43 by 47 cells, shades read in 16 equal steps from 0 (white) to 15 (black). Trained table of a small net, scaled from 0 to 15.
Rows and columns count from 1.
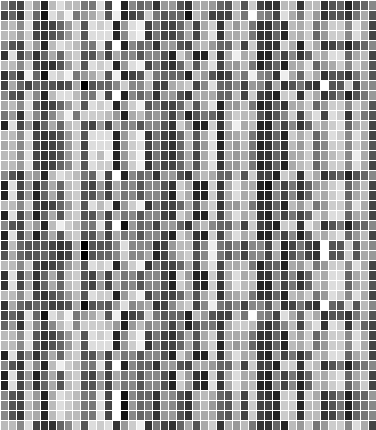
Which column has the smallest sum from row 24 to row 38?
27
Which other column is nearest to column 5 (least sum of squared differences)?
21
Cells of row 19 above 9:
17
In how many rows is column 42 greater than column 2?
16
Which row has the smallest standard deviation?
9
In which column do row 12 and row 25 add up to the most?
34
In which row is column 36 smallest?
8
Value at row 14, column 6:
12
